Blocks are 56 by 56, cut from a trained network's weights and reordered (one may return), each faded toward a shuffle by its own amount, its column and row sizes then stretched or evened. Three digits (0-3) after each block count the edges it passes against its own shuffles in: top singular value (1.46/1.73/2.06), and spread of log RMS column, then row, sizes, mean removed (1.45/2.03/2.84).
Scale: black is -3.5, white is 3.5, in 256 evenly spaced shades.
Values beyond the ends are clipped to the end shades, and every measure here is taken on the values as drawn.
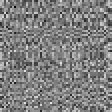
3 2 0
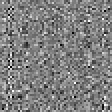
3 2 1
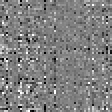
0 3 2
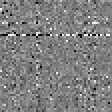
2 1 1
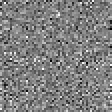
2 2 1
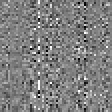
2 3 1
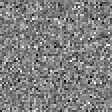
0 0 1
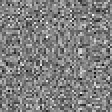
2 1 0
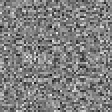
3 1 1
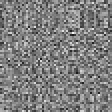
3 1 1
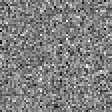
0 1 0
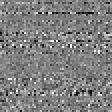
1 0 3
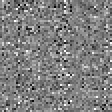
0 2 1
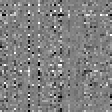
1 3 2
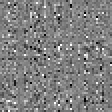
0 3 1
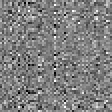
3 2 1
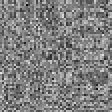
3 0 0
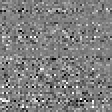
0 1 3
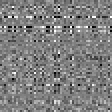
3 2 3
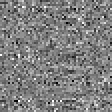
1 0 1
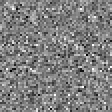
1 0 2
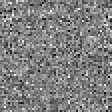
1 1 0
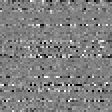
1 0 3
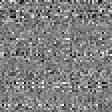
2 0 3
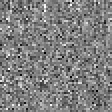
0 1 1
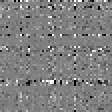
2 2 3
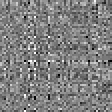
3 2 2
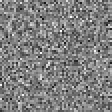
1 0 0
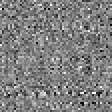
1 0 2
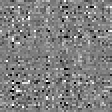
0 2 3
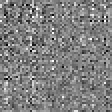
2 2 2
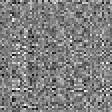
3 1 2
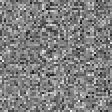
2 1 0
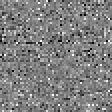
0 0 2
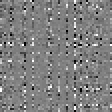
1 3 2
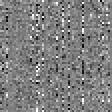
0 3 0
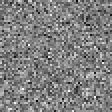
1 0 0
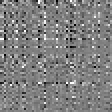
3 3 3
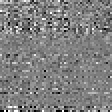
2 1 3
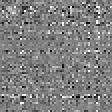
1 2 3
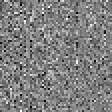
1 2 0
